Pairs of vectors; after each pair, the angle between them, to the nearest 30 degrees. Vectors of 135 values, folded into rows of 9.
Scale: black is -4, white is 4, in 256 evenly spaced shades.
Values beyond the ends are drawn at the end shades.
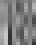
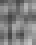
60 degrees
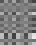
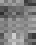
120 degrees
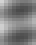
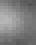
60 degrees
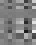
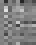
90 degrees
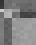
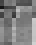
60 degrees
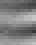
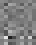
90 degrees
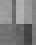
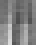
120 degrees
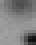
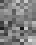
120 degrees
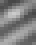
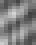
30 degrees
